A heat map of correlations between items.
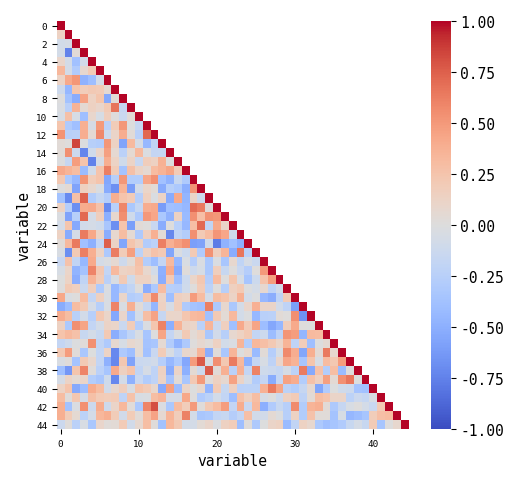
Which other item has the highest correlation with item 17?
20
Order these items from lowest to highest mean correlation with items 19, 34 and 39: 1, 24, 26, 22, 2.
26, 1, 24, 22, 2
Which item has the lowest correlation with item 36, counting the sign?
7
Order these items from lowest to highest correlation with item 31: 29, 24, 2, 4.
29, 4, 24, 2
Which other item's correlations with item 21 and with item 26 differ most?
3
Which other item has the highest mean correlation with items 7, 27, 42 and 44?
11
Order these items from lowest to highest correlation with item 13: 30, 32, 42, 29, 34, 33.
32, 42, 30, 29, 34, 33
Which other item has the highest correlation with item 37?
18
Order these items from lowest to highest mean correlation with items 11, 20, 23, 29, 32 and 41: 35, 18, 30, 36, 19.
19, 35, 36, 18, 30
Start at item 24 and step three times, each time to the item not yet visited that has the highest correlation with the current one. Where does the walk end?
43
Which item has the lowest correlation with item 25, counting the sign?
1
